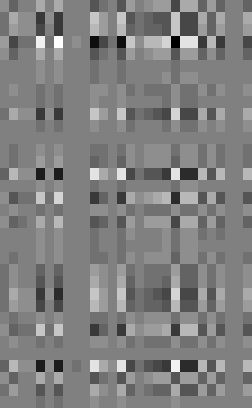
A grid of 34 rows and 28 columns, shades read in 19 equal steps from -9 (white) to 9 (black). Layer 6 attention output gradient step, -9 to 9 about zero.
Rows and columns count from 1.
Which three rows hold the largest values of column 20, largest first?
4, 17, 28
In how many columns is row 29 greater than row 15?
12
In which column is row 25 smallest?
20
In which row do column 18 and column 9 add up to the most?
31
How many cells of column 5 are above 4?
5
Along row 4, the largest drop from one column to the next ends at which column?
21
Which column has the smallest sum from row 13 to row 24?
7
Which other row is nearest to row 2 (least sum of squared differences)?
10
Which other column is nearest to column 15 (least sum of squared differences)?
18
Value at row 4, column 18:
-4
